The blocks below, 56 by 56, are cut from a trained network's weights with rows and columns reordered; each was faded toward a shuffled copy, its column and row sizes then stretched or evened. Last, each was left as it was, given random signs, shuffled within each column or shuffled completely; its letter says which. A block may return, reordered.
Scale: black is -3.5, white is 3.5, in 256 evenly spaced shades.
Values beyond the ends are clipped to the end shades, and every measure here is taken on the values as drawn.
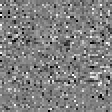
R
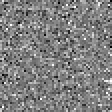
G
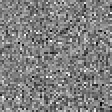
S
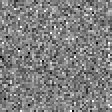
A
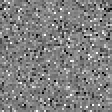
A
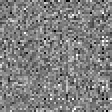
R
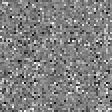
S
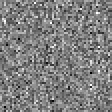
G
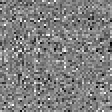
R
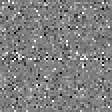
R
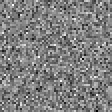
G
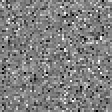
G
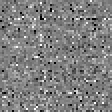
R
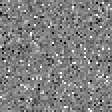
G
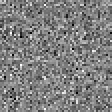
S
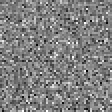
S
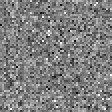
G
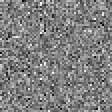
G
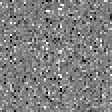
G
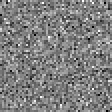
A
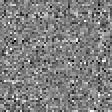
S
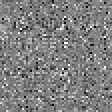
R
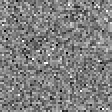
A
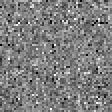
S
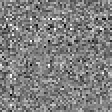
S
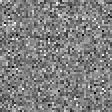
G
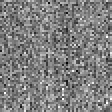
G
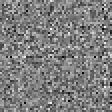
S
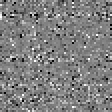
S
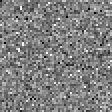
A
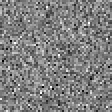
A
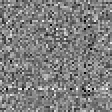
S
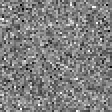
A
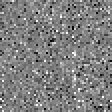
G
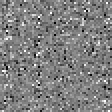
G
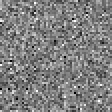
G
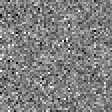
G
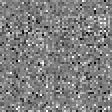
R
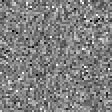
A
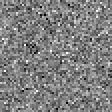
A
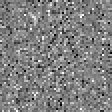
G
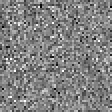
S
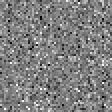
G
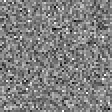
A
